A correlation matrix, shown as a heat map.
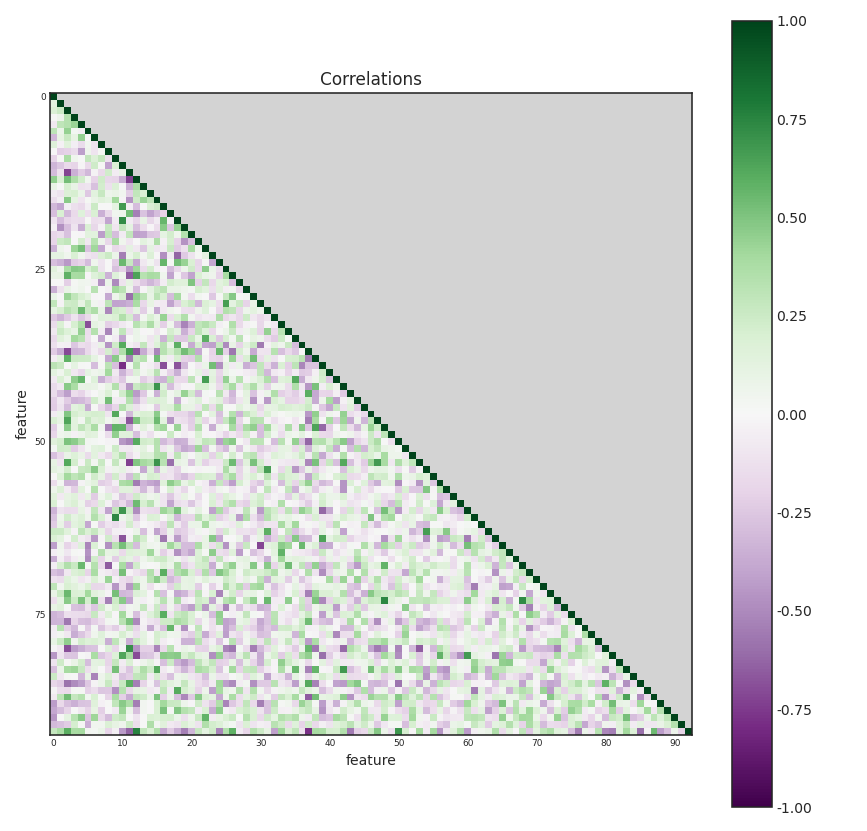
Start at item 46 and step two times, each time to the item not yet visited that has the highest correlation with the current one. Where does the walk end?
61
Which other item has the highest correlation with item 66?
33
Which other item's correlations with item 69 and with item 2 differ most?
37
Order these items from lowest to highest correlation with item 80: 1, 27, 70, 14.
70, 14, 1, 27
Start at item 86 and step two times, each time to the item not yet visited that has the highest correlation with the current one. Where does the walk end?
10
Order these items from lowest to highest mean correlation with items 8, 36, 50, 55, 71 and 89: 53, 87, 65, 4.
65, 4, 87, 53
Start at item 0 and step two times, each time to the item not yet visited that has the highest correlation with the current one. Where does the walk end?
92
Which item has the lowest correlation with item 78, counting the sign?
41
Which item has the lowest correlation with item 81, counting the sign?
12
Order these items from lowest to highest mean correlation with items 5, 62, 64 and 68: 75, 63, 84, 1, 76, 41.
75, 76, 63, 84, 1, 41
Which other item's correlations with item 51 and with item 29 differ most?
44
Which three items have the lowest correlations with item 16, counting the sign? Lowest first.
39, 64, 23
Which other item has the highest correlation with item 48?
73
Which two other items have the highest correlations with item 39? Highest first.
64, 23
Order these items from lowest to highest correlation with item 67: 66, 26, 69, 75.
26, 66, 69, 75
